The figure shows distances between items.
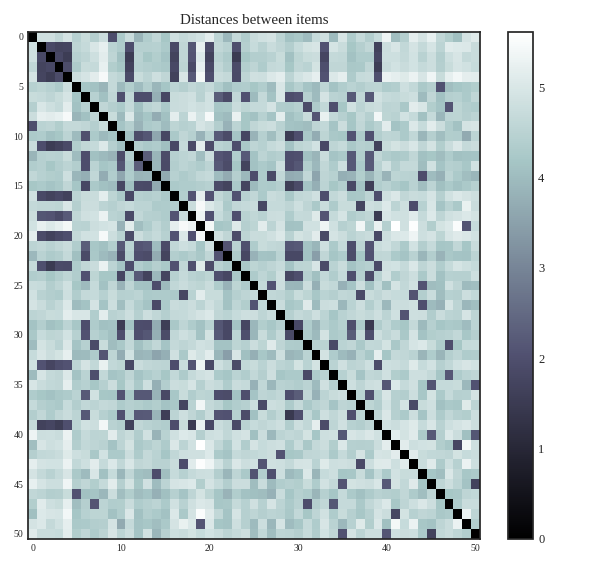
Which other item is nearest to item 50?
45
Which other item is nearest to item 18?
39
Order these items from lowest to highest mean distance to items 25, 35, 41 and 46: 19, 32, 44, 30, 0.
44, 32, 30, 0, 19
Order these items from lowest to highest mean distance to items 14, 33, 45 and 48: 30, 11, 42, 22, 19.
11, 22, 30, 42, 19
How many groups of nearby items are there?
12
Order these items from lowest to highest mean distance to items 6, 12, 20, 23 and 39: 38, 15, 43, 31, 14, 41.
15, 38, 14, 31, 41, 43
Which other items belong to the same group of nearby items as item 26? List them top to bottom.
17, 37, 43
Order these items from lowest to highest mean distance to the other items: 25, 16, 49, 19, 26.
16, 25, 26, 49, 19
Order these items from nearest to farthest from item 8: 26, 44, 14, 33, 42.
14, 44, 26, 42, 33
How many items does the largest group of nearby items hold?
12
